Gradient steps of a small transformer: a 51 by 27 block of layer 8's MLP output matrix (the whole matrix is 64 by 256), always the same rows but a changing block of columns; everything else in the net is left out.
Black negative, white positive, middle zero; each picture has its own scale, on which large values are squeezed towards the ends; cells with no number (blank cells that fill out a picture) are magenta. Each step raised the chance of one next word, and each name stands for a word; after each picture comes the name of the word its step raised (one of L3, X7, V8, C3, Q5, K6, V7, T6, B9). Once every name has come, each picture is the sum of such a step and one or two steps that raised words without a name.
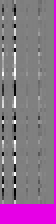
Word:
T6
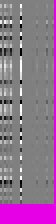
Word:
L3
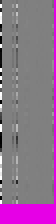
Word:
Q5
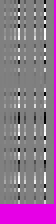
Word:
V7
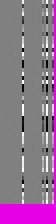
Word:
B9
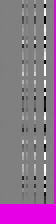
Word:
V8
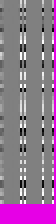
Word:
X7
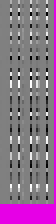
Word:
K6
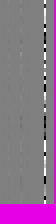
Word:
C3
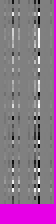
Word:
V7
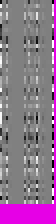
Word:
Q5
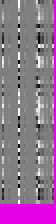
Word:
C3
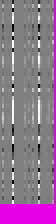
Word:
T6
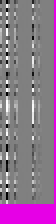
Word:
V7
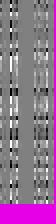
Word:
X7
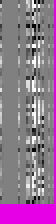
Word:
K6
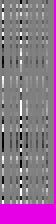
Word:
Q5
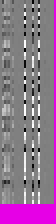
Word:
B9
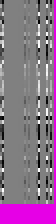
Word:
L3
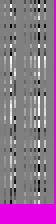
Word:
T6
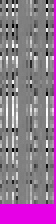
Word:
B9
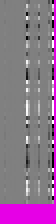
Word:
K6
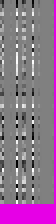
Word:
V7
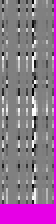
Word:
B9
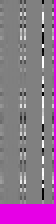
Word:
V7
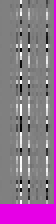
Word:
B9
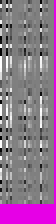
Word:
L3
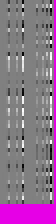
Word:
T6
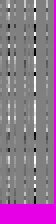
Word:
Q5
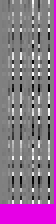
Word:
C3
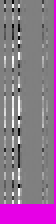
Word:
X7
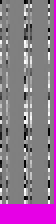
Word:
X7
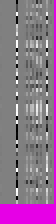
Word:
B9
